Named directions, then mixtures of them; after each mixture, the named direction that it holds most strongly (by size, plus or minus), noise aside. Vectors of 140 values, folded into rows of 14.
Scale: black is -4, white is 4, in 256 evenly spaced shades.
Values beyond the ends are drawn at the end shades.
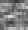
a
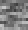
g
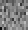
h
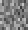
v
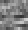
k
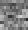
g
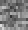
g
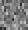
h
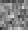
a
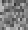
v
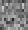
v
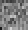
h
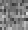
h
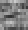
a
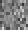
v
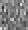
h
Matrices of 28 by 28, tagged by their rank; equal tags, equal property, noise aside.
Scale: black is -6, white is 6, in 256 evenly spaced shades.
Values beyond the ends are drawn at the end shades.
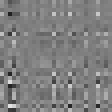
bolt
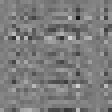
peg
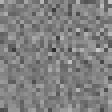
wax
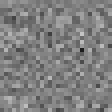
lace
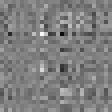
peg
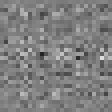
lace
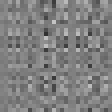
bolt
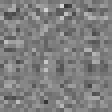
lace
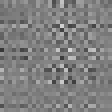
bolt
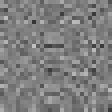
wax
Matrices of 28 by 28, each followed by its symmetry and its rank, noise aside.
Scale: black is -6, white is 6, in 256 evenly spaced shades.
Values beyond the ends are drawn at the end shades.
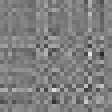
symmetric, rank two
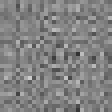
no symmetry, rank four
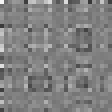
symmetric, rank two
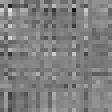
no symmetry, rank two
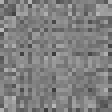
symmetric, rank three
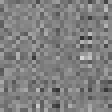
no symmetry, rank four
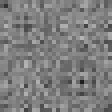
symmetric, rank four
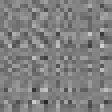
antisymmetric, rank two
